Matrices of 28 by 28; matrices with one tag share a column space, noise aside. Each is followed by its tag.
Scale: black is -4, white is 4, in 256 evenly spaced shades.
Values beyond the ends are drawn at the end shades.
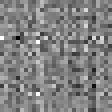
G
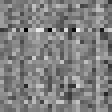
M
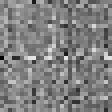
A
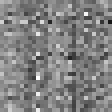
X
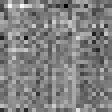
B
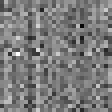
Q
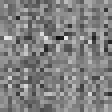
G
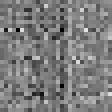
M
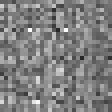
M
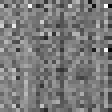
B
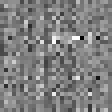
G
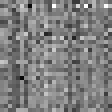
B
